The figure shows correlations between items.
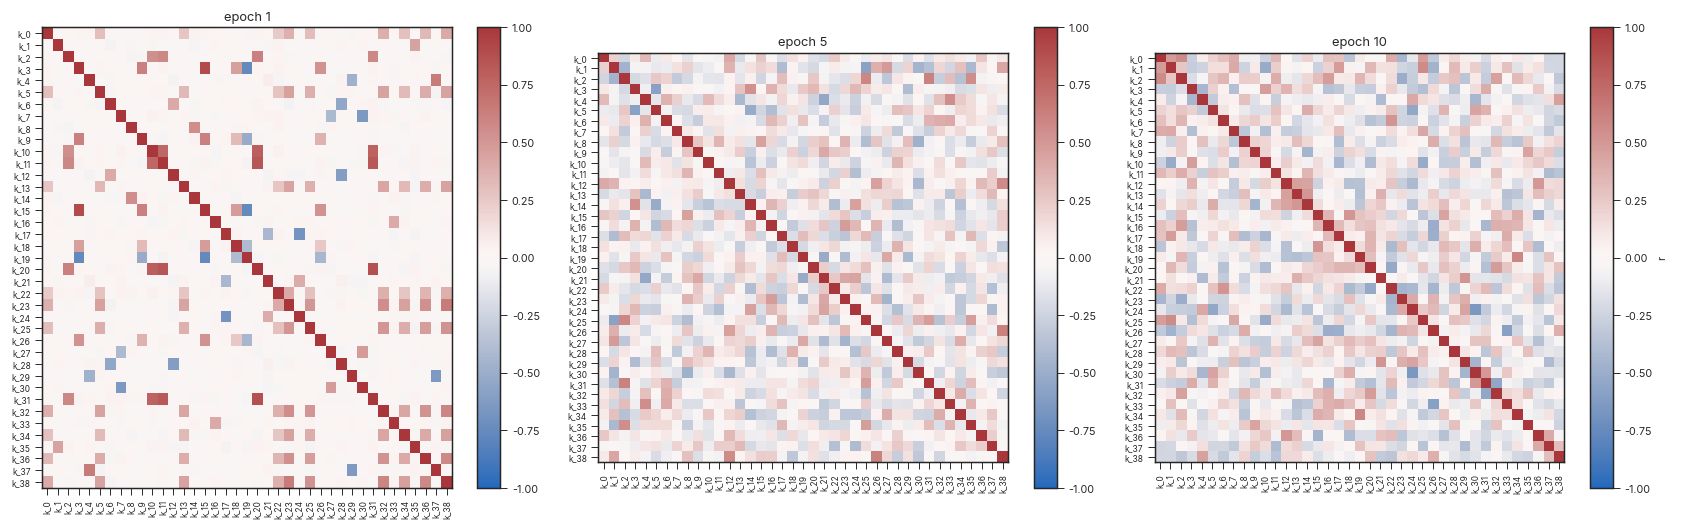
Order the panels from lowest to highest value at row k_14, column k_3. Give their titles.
epoch 1, epoch 10, epoch 5
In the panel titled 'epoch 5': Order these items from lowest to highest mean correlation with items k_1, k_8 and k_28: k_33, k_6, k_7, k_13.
k_33, k_6, k_7, k_13
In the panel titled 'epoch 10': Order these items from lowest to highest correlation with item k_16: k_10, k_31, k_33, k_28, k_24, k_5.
k_31, k_24, k_10, k_5, k_28, k_33
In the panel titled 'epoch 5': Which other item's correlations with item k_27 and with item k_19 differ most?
k_1
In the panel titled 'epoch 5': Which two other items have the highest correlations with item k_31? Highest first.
k_2, k_25
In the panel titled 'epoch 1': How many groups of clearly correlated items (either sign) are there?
10
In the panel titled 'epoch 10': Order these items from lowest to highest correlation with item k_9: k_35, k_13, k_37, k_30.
k_13, k_30, k_37, k_35
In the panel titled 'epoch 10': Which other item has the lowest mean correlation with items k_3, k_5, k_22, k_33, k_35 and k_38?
k_24
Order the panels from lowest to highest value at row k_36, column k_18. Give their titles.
epoch 10, epoch 1, epoch 5
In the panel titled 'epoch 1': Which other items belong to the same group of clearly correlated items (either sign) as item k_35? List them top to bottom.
k_1
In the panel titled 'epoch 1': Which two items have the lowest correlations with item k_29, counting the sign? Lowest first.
k_37, k_4
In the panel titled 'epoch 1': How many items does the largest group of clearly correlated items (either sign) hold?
10
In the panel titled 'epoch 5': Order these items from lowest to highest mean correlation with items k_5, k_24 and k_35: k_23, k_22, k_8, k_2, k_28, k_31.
k_8, k_23, k_28, k_22, k_31, k_2
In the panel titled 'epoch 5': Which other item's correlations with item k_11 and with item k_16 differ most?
k_24
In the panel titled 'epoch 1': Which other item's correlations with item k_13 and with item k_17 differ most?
k_24
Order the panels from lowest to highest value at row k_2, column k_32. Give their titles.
epoch 5, epoch 1, epoch 10
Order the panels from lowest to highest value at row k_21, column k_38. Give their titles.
epoch 10, epoch 5, epoch 1
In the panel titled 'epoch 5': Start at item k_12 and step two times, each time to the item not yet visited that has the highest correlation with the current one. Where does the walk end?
k_26
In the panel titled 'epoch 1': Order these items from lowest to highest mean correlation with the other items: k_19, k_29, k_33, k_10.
k_19, k_29, k_33, k_10
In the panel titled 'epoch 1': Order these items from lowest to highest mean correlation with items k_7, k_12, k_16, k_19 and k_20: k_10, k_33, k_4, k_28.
k_28, k_4, k_33, k_10
